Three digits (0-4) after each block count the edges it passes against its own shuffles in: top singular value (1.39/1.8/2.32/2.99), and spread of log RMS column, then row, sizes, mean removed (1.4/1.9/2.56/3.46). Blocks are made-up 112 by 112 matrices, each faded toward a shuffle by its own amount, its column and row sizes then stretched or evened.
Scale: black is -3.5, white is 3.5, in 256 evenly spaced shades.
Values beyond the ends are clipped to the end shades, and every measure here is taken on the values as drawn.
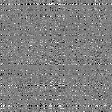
3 3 4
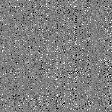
2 3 2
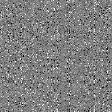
2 3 0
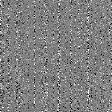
2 4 0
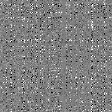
1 4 3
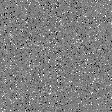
0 2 0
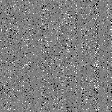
2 3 1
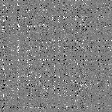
0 3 3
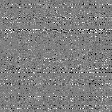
3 2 4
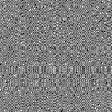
4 1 0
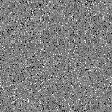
2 1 0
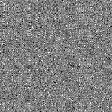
3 1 0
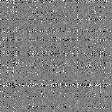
3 3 4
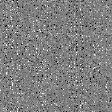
1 3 1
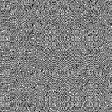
4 1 0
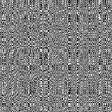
4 4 1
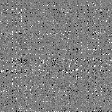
0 3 3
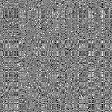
4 3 1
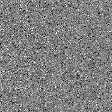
1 1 0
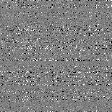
0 2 4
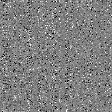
2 3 0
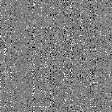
1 4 2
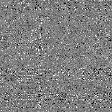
2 2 3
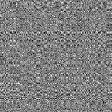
4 1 3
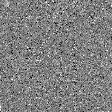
1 2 0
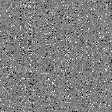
2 2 0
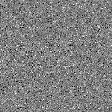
2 0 1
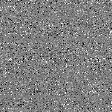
0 1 3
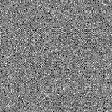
3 0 0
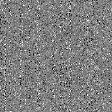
2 3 0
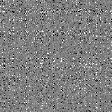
2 3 2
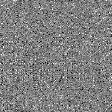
2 1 2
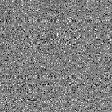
3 0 2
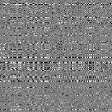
4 2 4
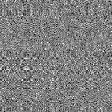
3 0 2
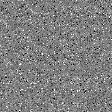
0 1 2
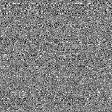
2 0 3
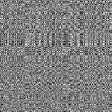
4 2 4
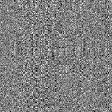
3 3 0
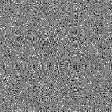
3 1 1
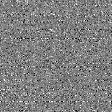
2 0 3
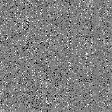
1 3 0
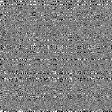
3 2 4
